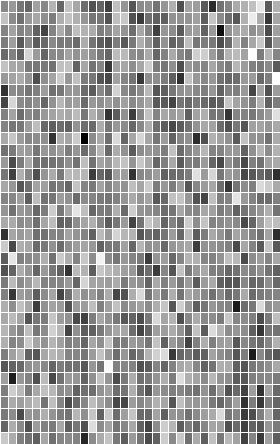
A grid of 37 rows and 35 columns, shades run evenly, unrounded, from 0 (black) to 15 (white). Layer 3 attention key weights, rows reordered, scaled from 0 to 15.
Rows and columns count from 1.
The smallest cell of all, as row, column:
12, 11
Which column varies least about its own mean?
6
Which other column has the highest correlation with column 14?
17
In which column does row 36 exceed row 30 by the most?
22
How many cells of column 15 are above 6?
33
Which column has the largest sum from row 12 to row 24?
15
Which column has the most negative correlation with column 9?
14
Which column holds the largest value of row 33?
2
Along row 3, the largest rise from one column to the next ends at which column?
29
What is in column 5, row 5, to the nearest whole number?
9
